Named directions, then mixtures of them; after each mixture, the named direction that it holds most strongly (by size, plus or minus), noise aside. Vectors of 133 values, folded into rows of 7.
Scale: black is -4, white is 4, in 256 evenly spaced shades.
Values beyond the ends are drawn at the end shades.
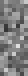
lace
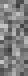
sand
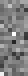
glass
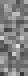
lace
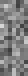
sand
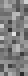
glass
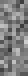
sand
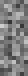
sand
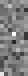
glass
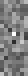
glass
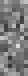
lace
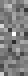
glass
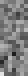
lace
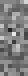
glass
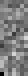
glass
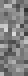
sand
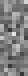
lace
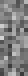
sand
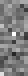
glass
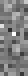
glass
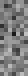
sand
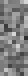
lace
